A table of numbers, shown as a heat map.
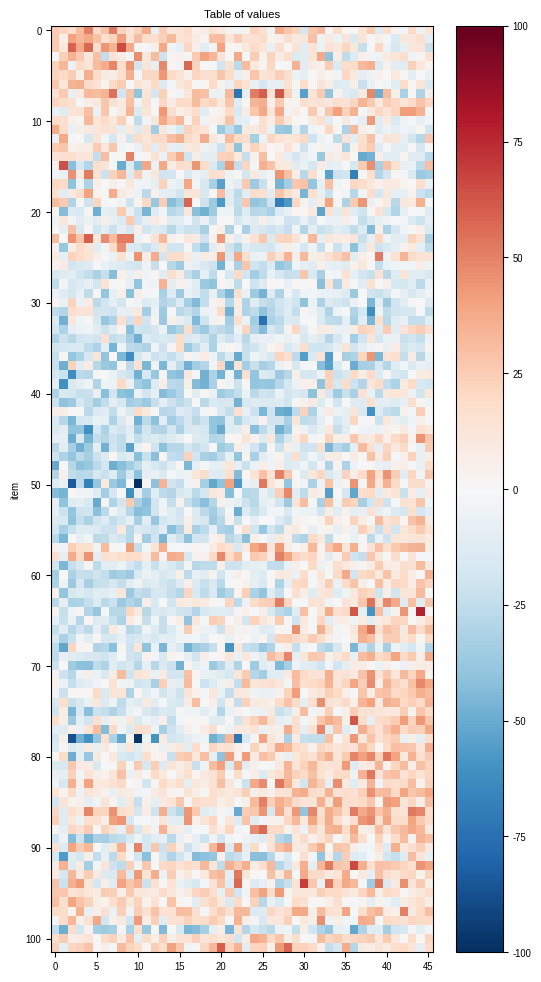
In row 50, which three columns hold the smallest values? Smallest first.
10, 2, 4
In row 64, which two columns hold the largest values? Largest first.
44, 36
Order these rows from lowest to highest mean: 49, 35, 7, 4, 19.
35, 19, 49, 7, 4
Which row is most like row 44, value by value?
70
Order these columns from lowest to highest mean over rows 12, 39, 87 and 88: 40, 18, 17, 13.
17, 18, 40, 13
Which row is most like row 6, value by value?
96
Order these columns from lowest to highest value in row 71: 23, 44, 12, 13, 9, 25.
25, 9, 12, 13, 23, 44
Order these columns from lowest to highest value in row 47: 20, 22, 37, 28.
22, 20, 28, 37
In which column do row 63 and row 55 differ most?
27
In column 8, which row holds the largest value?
2
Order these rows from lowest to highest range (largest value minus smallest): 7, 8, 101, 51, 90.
8, 90, 101, 51, 7
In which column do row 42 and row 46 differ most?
38
